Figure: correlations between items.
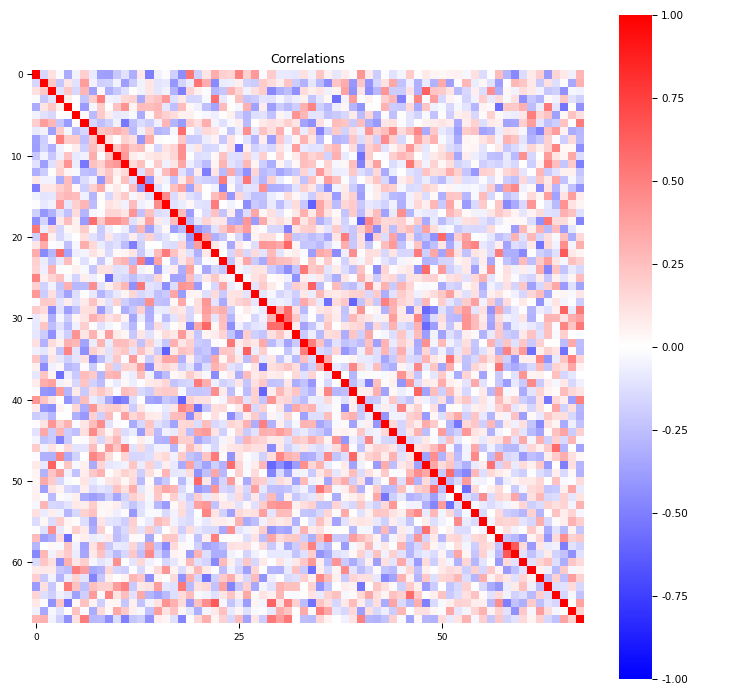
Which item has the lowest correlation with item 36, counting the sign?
28
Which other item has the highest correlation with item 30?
31
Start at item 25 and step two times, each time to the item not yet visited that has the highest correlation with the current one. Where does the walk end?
19
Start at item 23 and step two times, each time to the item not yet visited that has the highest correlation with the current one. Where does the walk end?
26
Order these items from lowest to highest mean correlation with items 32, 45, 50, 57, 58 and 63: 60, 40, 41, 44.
40, 44, 60, 41
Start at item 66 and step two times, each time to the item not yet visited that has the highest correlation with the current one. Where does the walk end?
51
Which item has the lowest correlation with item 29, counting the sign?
48
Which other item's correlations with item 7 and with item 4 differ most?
47
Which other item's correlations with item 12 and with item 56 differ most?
43
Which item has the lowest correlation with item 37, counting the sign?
3
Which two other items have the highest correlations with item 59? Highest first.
58, 14
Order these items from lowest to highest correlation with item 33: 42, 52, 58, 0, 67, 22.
42, 67, 52, 22, 0, 58
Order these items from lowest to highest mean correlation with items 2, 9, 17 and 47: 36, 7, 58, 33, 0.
0, 58, 33, 7, 36
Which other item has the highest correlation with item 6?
67
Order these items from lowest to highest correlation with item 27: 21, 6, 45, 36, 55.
55, 21, 6, 36, 45
